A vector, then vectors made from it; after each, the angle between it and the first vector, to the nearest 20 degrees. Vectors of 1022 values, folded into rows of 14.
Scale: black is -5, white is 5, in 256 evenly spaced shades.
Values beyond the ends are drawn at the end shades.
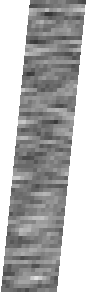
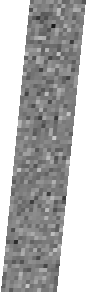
80 degrees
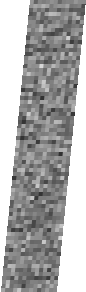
120 degrees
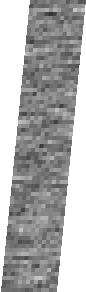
40 degrees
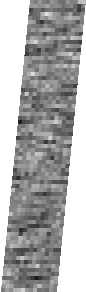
140 degrees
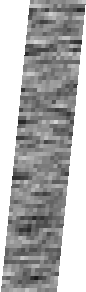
160 degrees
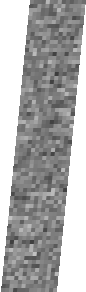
60 degrees
